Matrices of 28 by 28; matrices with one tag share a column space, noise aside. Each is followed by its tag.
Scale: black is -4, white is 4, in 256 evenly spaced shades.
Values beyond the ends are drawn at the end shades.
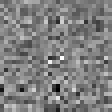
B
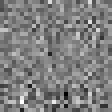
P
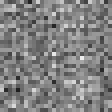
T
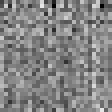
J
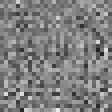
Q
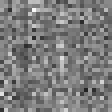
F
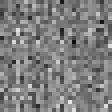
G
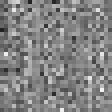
T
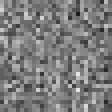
G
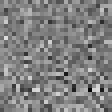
B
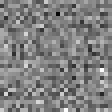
Q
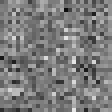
F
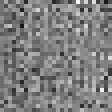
T
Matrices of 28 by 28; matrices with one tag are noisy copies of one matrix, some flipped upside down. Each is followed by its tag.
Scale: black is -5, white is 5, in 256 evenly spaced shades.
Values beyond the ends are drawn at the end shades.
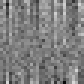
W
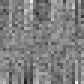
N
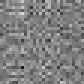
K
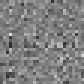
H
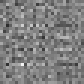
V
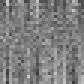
W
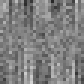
N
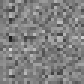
H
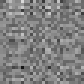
K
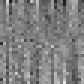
W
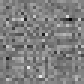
V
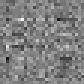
V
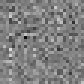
H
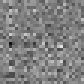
H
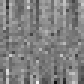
W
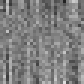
W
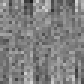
N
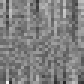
W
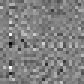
H
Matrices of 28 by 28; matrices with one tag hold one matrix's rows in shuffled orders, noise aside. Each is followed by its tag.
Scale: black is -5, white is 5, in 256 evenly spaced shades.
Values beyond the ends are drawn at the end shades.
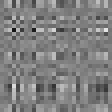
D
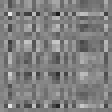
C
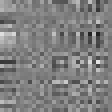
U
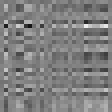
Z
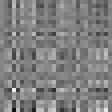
D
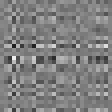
D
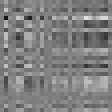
Z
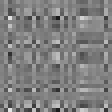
C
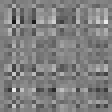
D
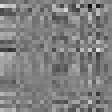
U
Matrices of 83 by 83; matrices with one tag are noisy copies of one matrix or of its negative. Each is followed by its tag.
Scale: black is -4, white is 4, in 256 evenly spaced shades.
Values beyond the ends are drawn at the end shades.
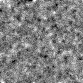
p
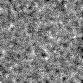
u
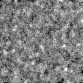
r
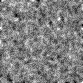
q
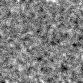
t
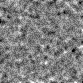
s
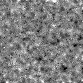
t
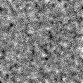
u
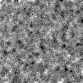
r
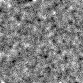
p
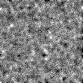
u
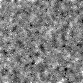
r
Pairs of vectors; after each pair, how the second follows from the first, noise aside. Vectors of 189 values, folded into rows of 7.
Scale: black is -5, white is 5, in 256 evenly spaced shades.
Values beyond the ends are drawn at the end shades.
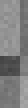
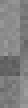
shrunk.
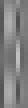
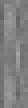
shrunk.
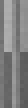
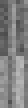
reversed.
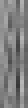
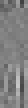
negated, partly zeroed.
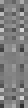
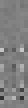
negated, partly zeroed.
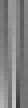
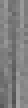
negated, shrunk.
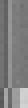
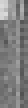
reversed.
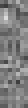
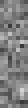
reversed.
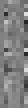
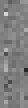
negated, partly zeroed.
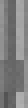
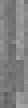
shrunk.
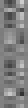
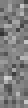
shuffled.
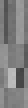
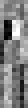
reversed, scaled up.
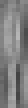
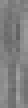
negated, shrunk.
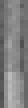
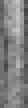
reversed.
